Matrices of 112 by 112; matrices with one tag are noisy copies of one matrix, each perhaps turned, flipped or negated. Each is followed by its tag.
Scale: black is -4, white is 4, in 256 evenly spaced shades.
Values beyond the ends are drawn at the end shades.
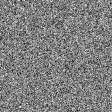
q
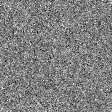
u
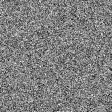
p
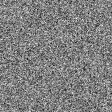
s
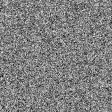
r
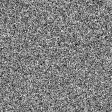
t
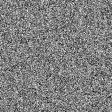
p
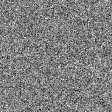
t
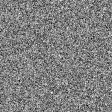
q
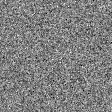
s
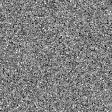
t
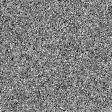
u
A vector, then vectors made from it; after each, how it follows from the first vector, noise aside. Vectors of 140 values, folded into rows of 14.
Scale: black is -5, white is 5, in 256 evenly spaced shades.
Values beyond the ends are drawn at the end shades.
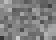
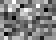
wrapped around, scaled up.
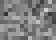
wrapped around, negated.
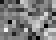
wrapped around, scaled up.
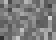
sign-scrambled.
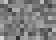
sign-scrambled.
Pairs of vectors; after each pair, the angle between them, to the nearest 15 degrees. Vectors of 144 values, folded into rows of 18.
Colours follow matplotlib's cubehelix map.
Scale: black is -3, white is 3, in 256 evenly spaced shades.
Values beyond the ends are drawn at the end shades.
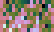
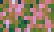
120 degrees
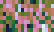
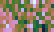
150 degrees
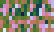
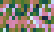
45 degrees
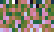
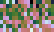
30 degrees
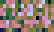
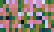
45 degrees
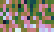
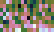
15 degrees
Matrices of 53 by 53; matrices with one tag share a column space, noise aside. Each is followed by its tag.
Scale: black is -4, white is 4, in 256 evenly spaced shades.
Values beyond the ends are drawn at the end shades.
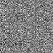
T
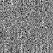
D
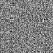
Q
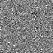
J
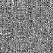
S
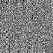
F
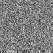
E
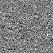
J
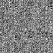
S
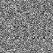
J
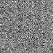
T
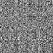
D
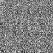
E
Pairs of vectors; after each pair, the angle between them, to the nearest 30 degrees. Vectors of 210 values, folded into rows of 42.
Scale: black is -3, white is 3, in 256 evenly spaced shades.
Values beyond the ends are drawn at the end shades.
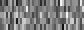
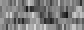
120 degrees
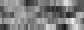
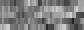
150 degrees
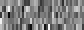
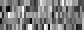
150 degrees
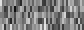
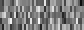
120 degrees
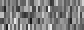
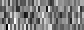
30 degrees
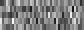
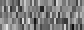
90 degrees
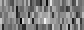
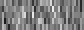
90 degrees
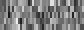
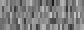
120 degrees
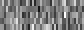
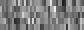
120 degrees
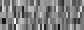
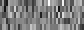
90 degrees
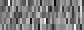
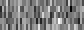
90 degrees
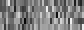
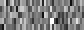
120 degrees
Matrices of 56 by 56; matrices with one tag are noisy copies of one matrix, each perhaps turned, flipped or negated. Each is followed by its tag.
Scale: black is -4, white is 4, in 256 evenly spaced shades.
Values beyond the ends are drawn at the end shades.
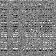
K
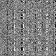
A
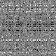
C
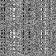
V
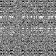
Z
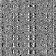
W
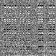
K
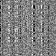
A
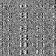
W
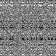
Z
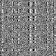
W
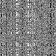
Z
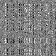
K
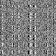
W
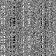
V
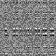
W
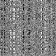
V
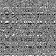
A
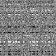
V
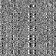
W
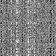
Z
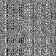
K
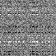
V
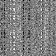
V
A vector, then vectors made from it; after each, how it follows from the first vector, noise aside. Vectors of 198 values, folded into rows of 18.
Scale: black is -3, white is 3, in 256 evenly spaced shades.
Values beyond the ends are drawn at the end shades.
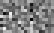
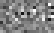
reversed, partly zeroed.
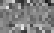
reversed, negated, partly zeroed.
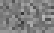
reversed, shrunk.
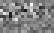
negated, partly zeroed.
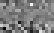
negated, partly zeroed.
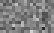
wrapped around, shrunk.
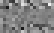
reversed, partly zeroed.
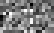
sign-scrambled.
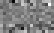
reversed, partly zeroed.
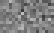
reversed, negated, shrunk.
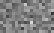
wrapped around, shrunk.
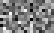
copied.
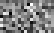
negated.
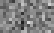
reversed, shrunk.
